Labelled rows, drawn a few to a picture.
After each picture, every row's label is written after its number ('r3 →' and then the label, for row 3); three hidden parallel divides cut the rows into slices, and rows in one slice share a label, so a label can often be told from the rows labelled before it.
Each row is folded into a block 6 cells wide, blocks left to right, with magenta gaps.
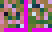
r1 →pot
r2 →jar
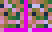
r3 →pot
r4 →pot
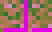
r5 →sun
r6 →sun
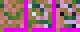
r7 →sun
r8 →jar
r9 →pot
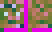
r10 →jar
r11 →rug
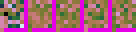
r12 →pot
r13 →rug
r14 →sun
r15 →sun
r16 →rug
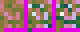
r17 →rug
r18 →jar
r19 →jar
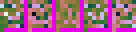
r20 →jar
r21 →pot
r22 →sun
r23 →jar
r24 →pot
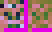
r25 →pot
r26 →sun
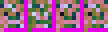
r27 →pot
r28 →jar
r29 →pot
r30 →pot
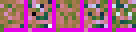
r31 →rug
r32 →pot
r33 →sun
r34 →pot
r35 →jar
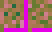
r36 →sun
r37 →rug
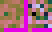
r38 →sun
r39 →pot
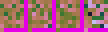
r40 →sun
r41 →rug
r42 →sun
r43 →pot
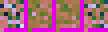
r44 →pot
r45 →rug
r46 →rug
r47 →pot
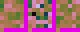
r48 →sun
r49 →pot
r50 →rug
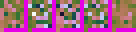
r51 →sun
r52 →jar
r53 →pot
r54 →jar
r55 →rug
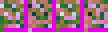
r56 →jar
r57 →pot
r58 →jar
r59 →pot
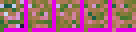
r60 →jar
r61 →rug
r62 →rug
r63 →sun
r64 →sun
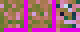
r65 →rug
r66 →rug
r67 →pot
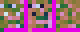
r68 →jar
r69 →pot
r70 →rug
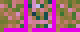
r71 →rug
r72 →pot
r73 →sun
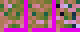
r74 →sun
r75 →sun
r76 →pot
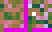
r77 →sun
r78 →jar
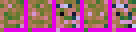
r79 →sun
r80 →rug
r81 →pot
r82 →rug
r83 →pot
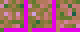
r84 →rug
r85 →rug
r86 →sun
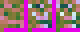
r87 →sun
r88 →jar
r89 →jar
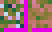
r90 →jar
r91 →sun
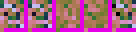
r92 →pot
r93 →pot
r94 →rug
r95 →sun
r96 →pot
